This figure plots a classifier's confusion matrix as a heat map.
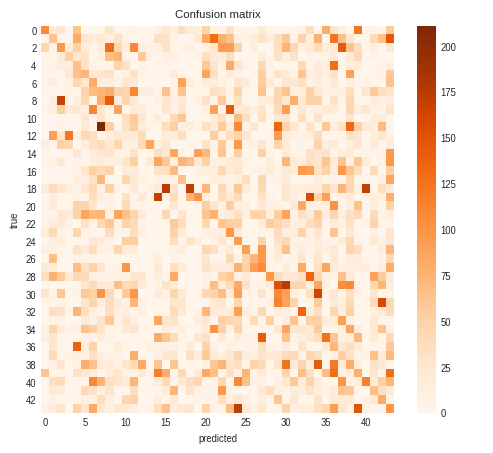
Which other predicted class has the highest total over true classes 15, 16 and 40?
37
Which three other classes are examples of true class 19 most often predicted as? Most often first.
14, 33, 35
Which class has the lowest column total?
13
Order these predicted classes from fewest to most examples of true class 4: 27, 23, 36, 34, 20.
34, 27, 20, 23, 36
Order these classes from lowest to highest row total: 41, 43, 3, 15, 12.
3, 41, 12, 15, 43
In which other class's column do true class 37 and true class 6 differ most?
17
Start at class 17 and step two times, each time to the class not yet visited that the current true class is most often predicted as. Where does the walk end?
24
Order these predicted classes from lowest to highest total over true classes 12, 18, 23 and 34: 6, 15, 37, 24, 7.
7, 37, 6, 24, 15
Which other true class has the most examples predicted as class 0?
39
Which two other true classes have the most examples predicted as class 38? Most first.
11, 29
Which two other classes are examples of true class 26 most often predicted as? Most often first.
27, 1
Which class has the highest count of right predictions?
18
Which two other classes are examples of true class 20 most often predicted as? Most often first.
36, 32
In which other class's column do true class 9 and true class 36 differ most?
23
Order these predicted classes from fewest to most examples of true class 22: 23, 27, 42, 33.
42, 27, 33, 23
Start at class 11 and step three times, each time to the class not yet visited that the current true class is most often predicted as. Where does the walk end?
2
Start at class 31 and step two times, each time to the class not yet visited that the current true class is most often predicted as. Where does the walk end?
29
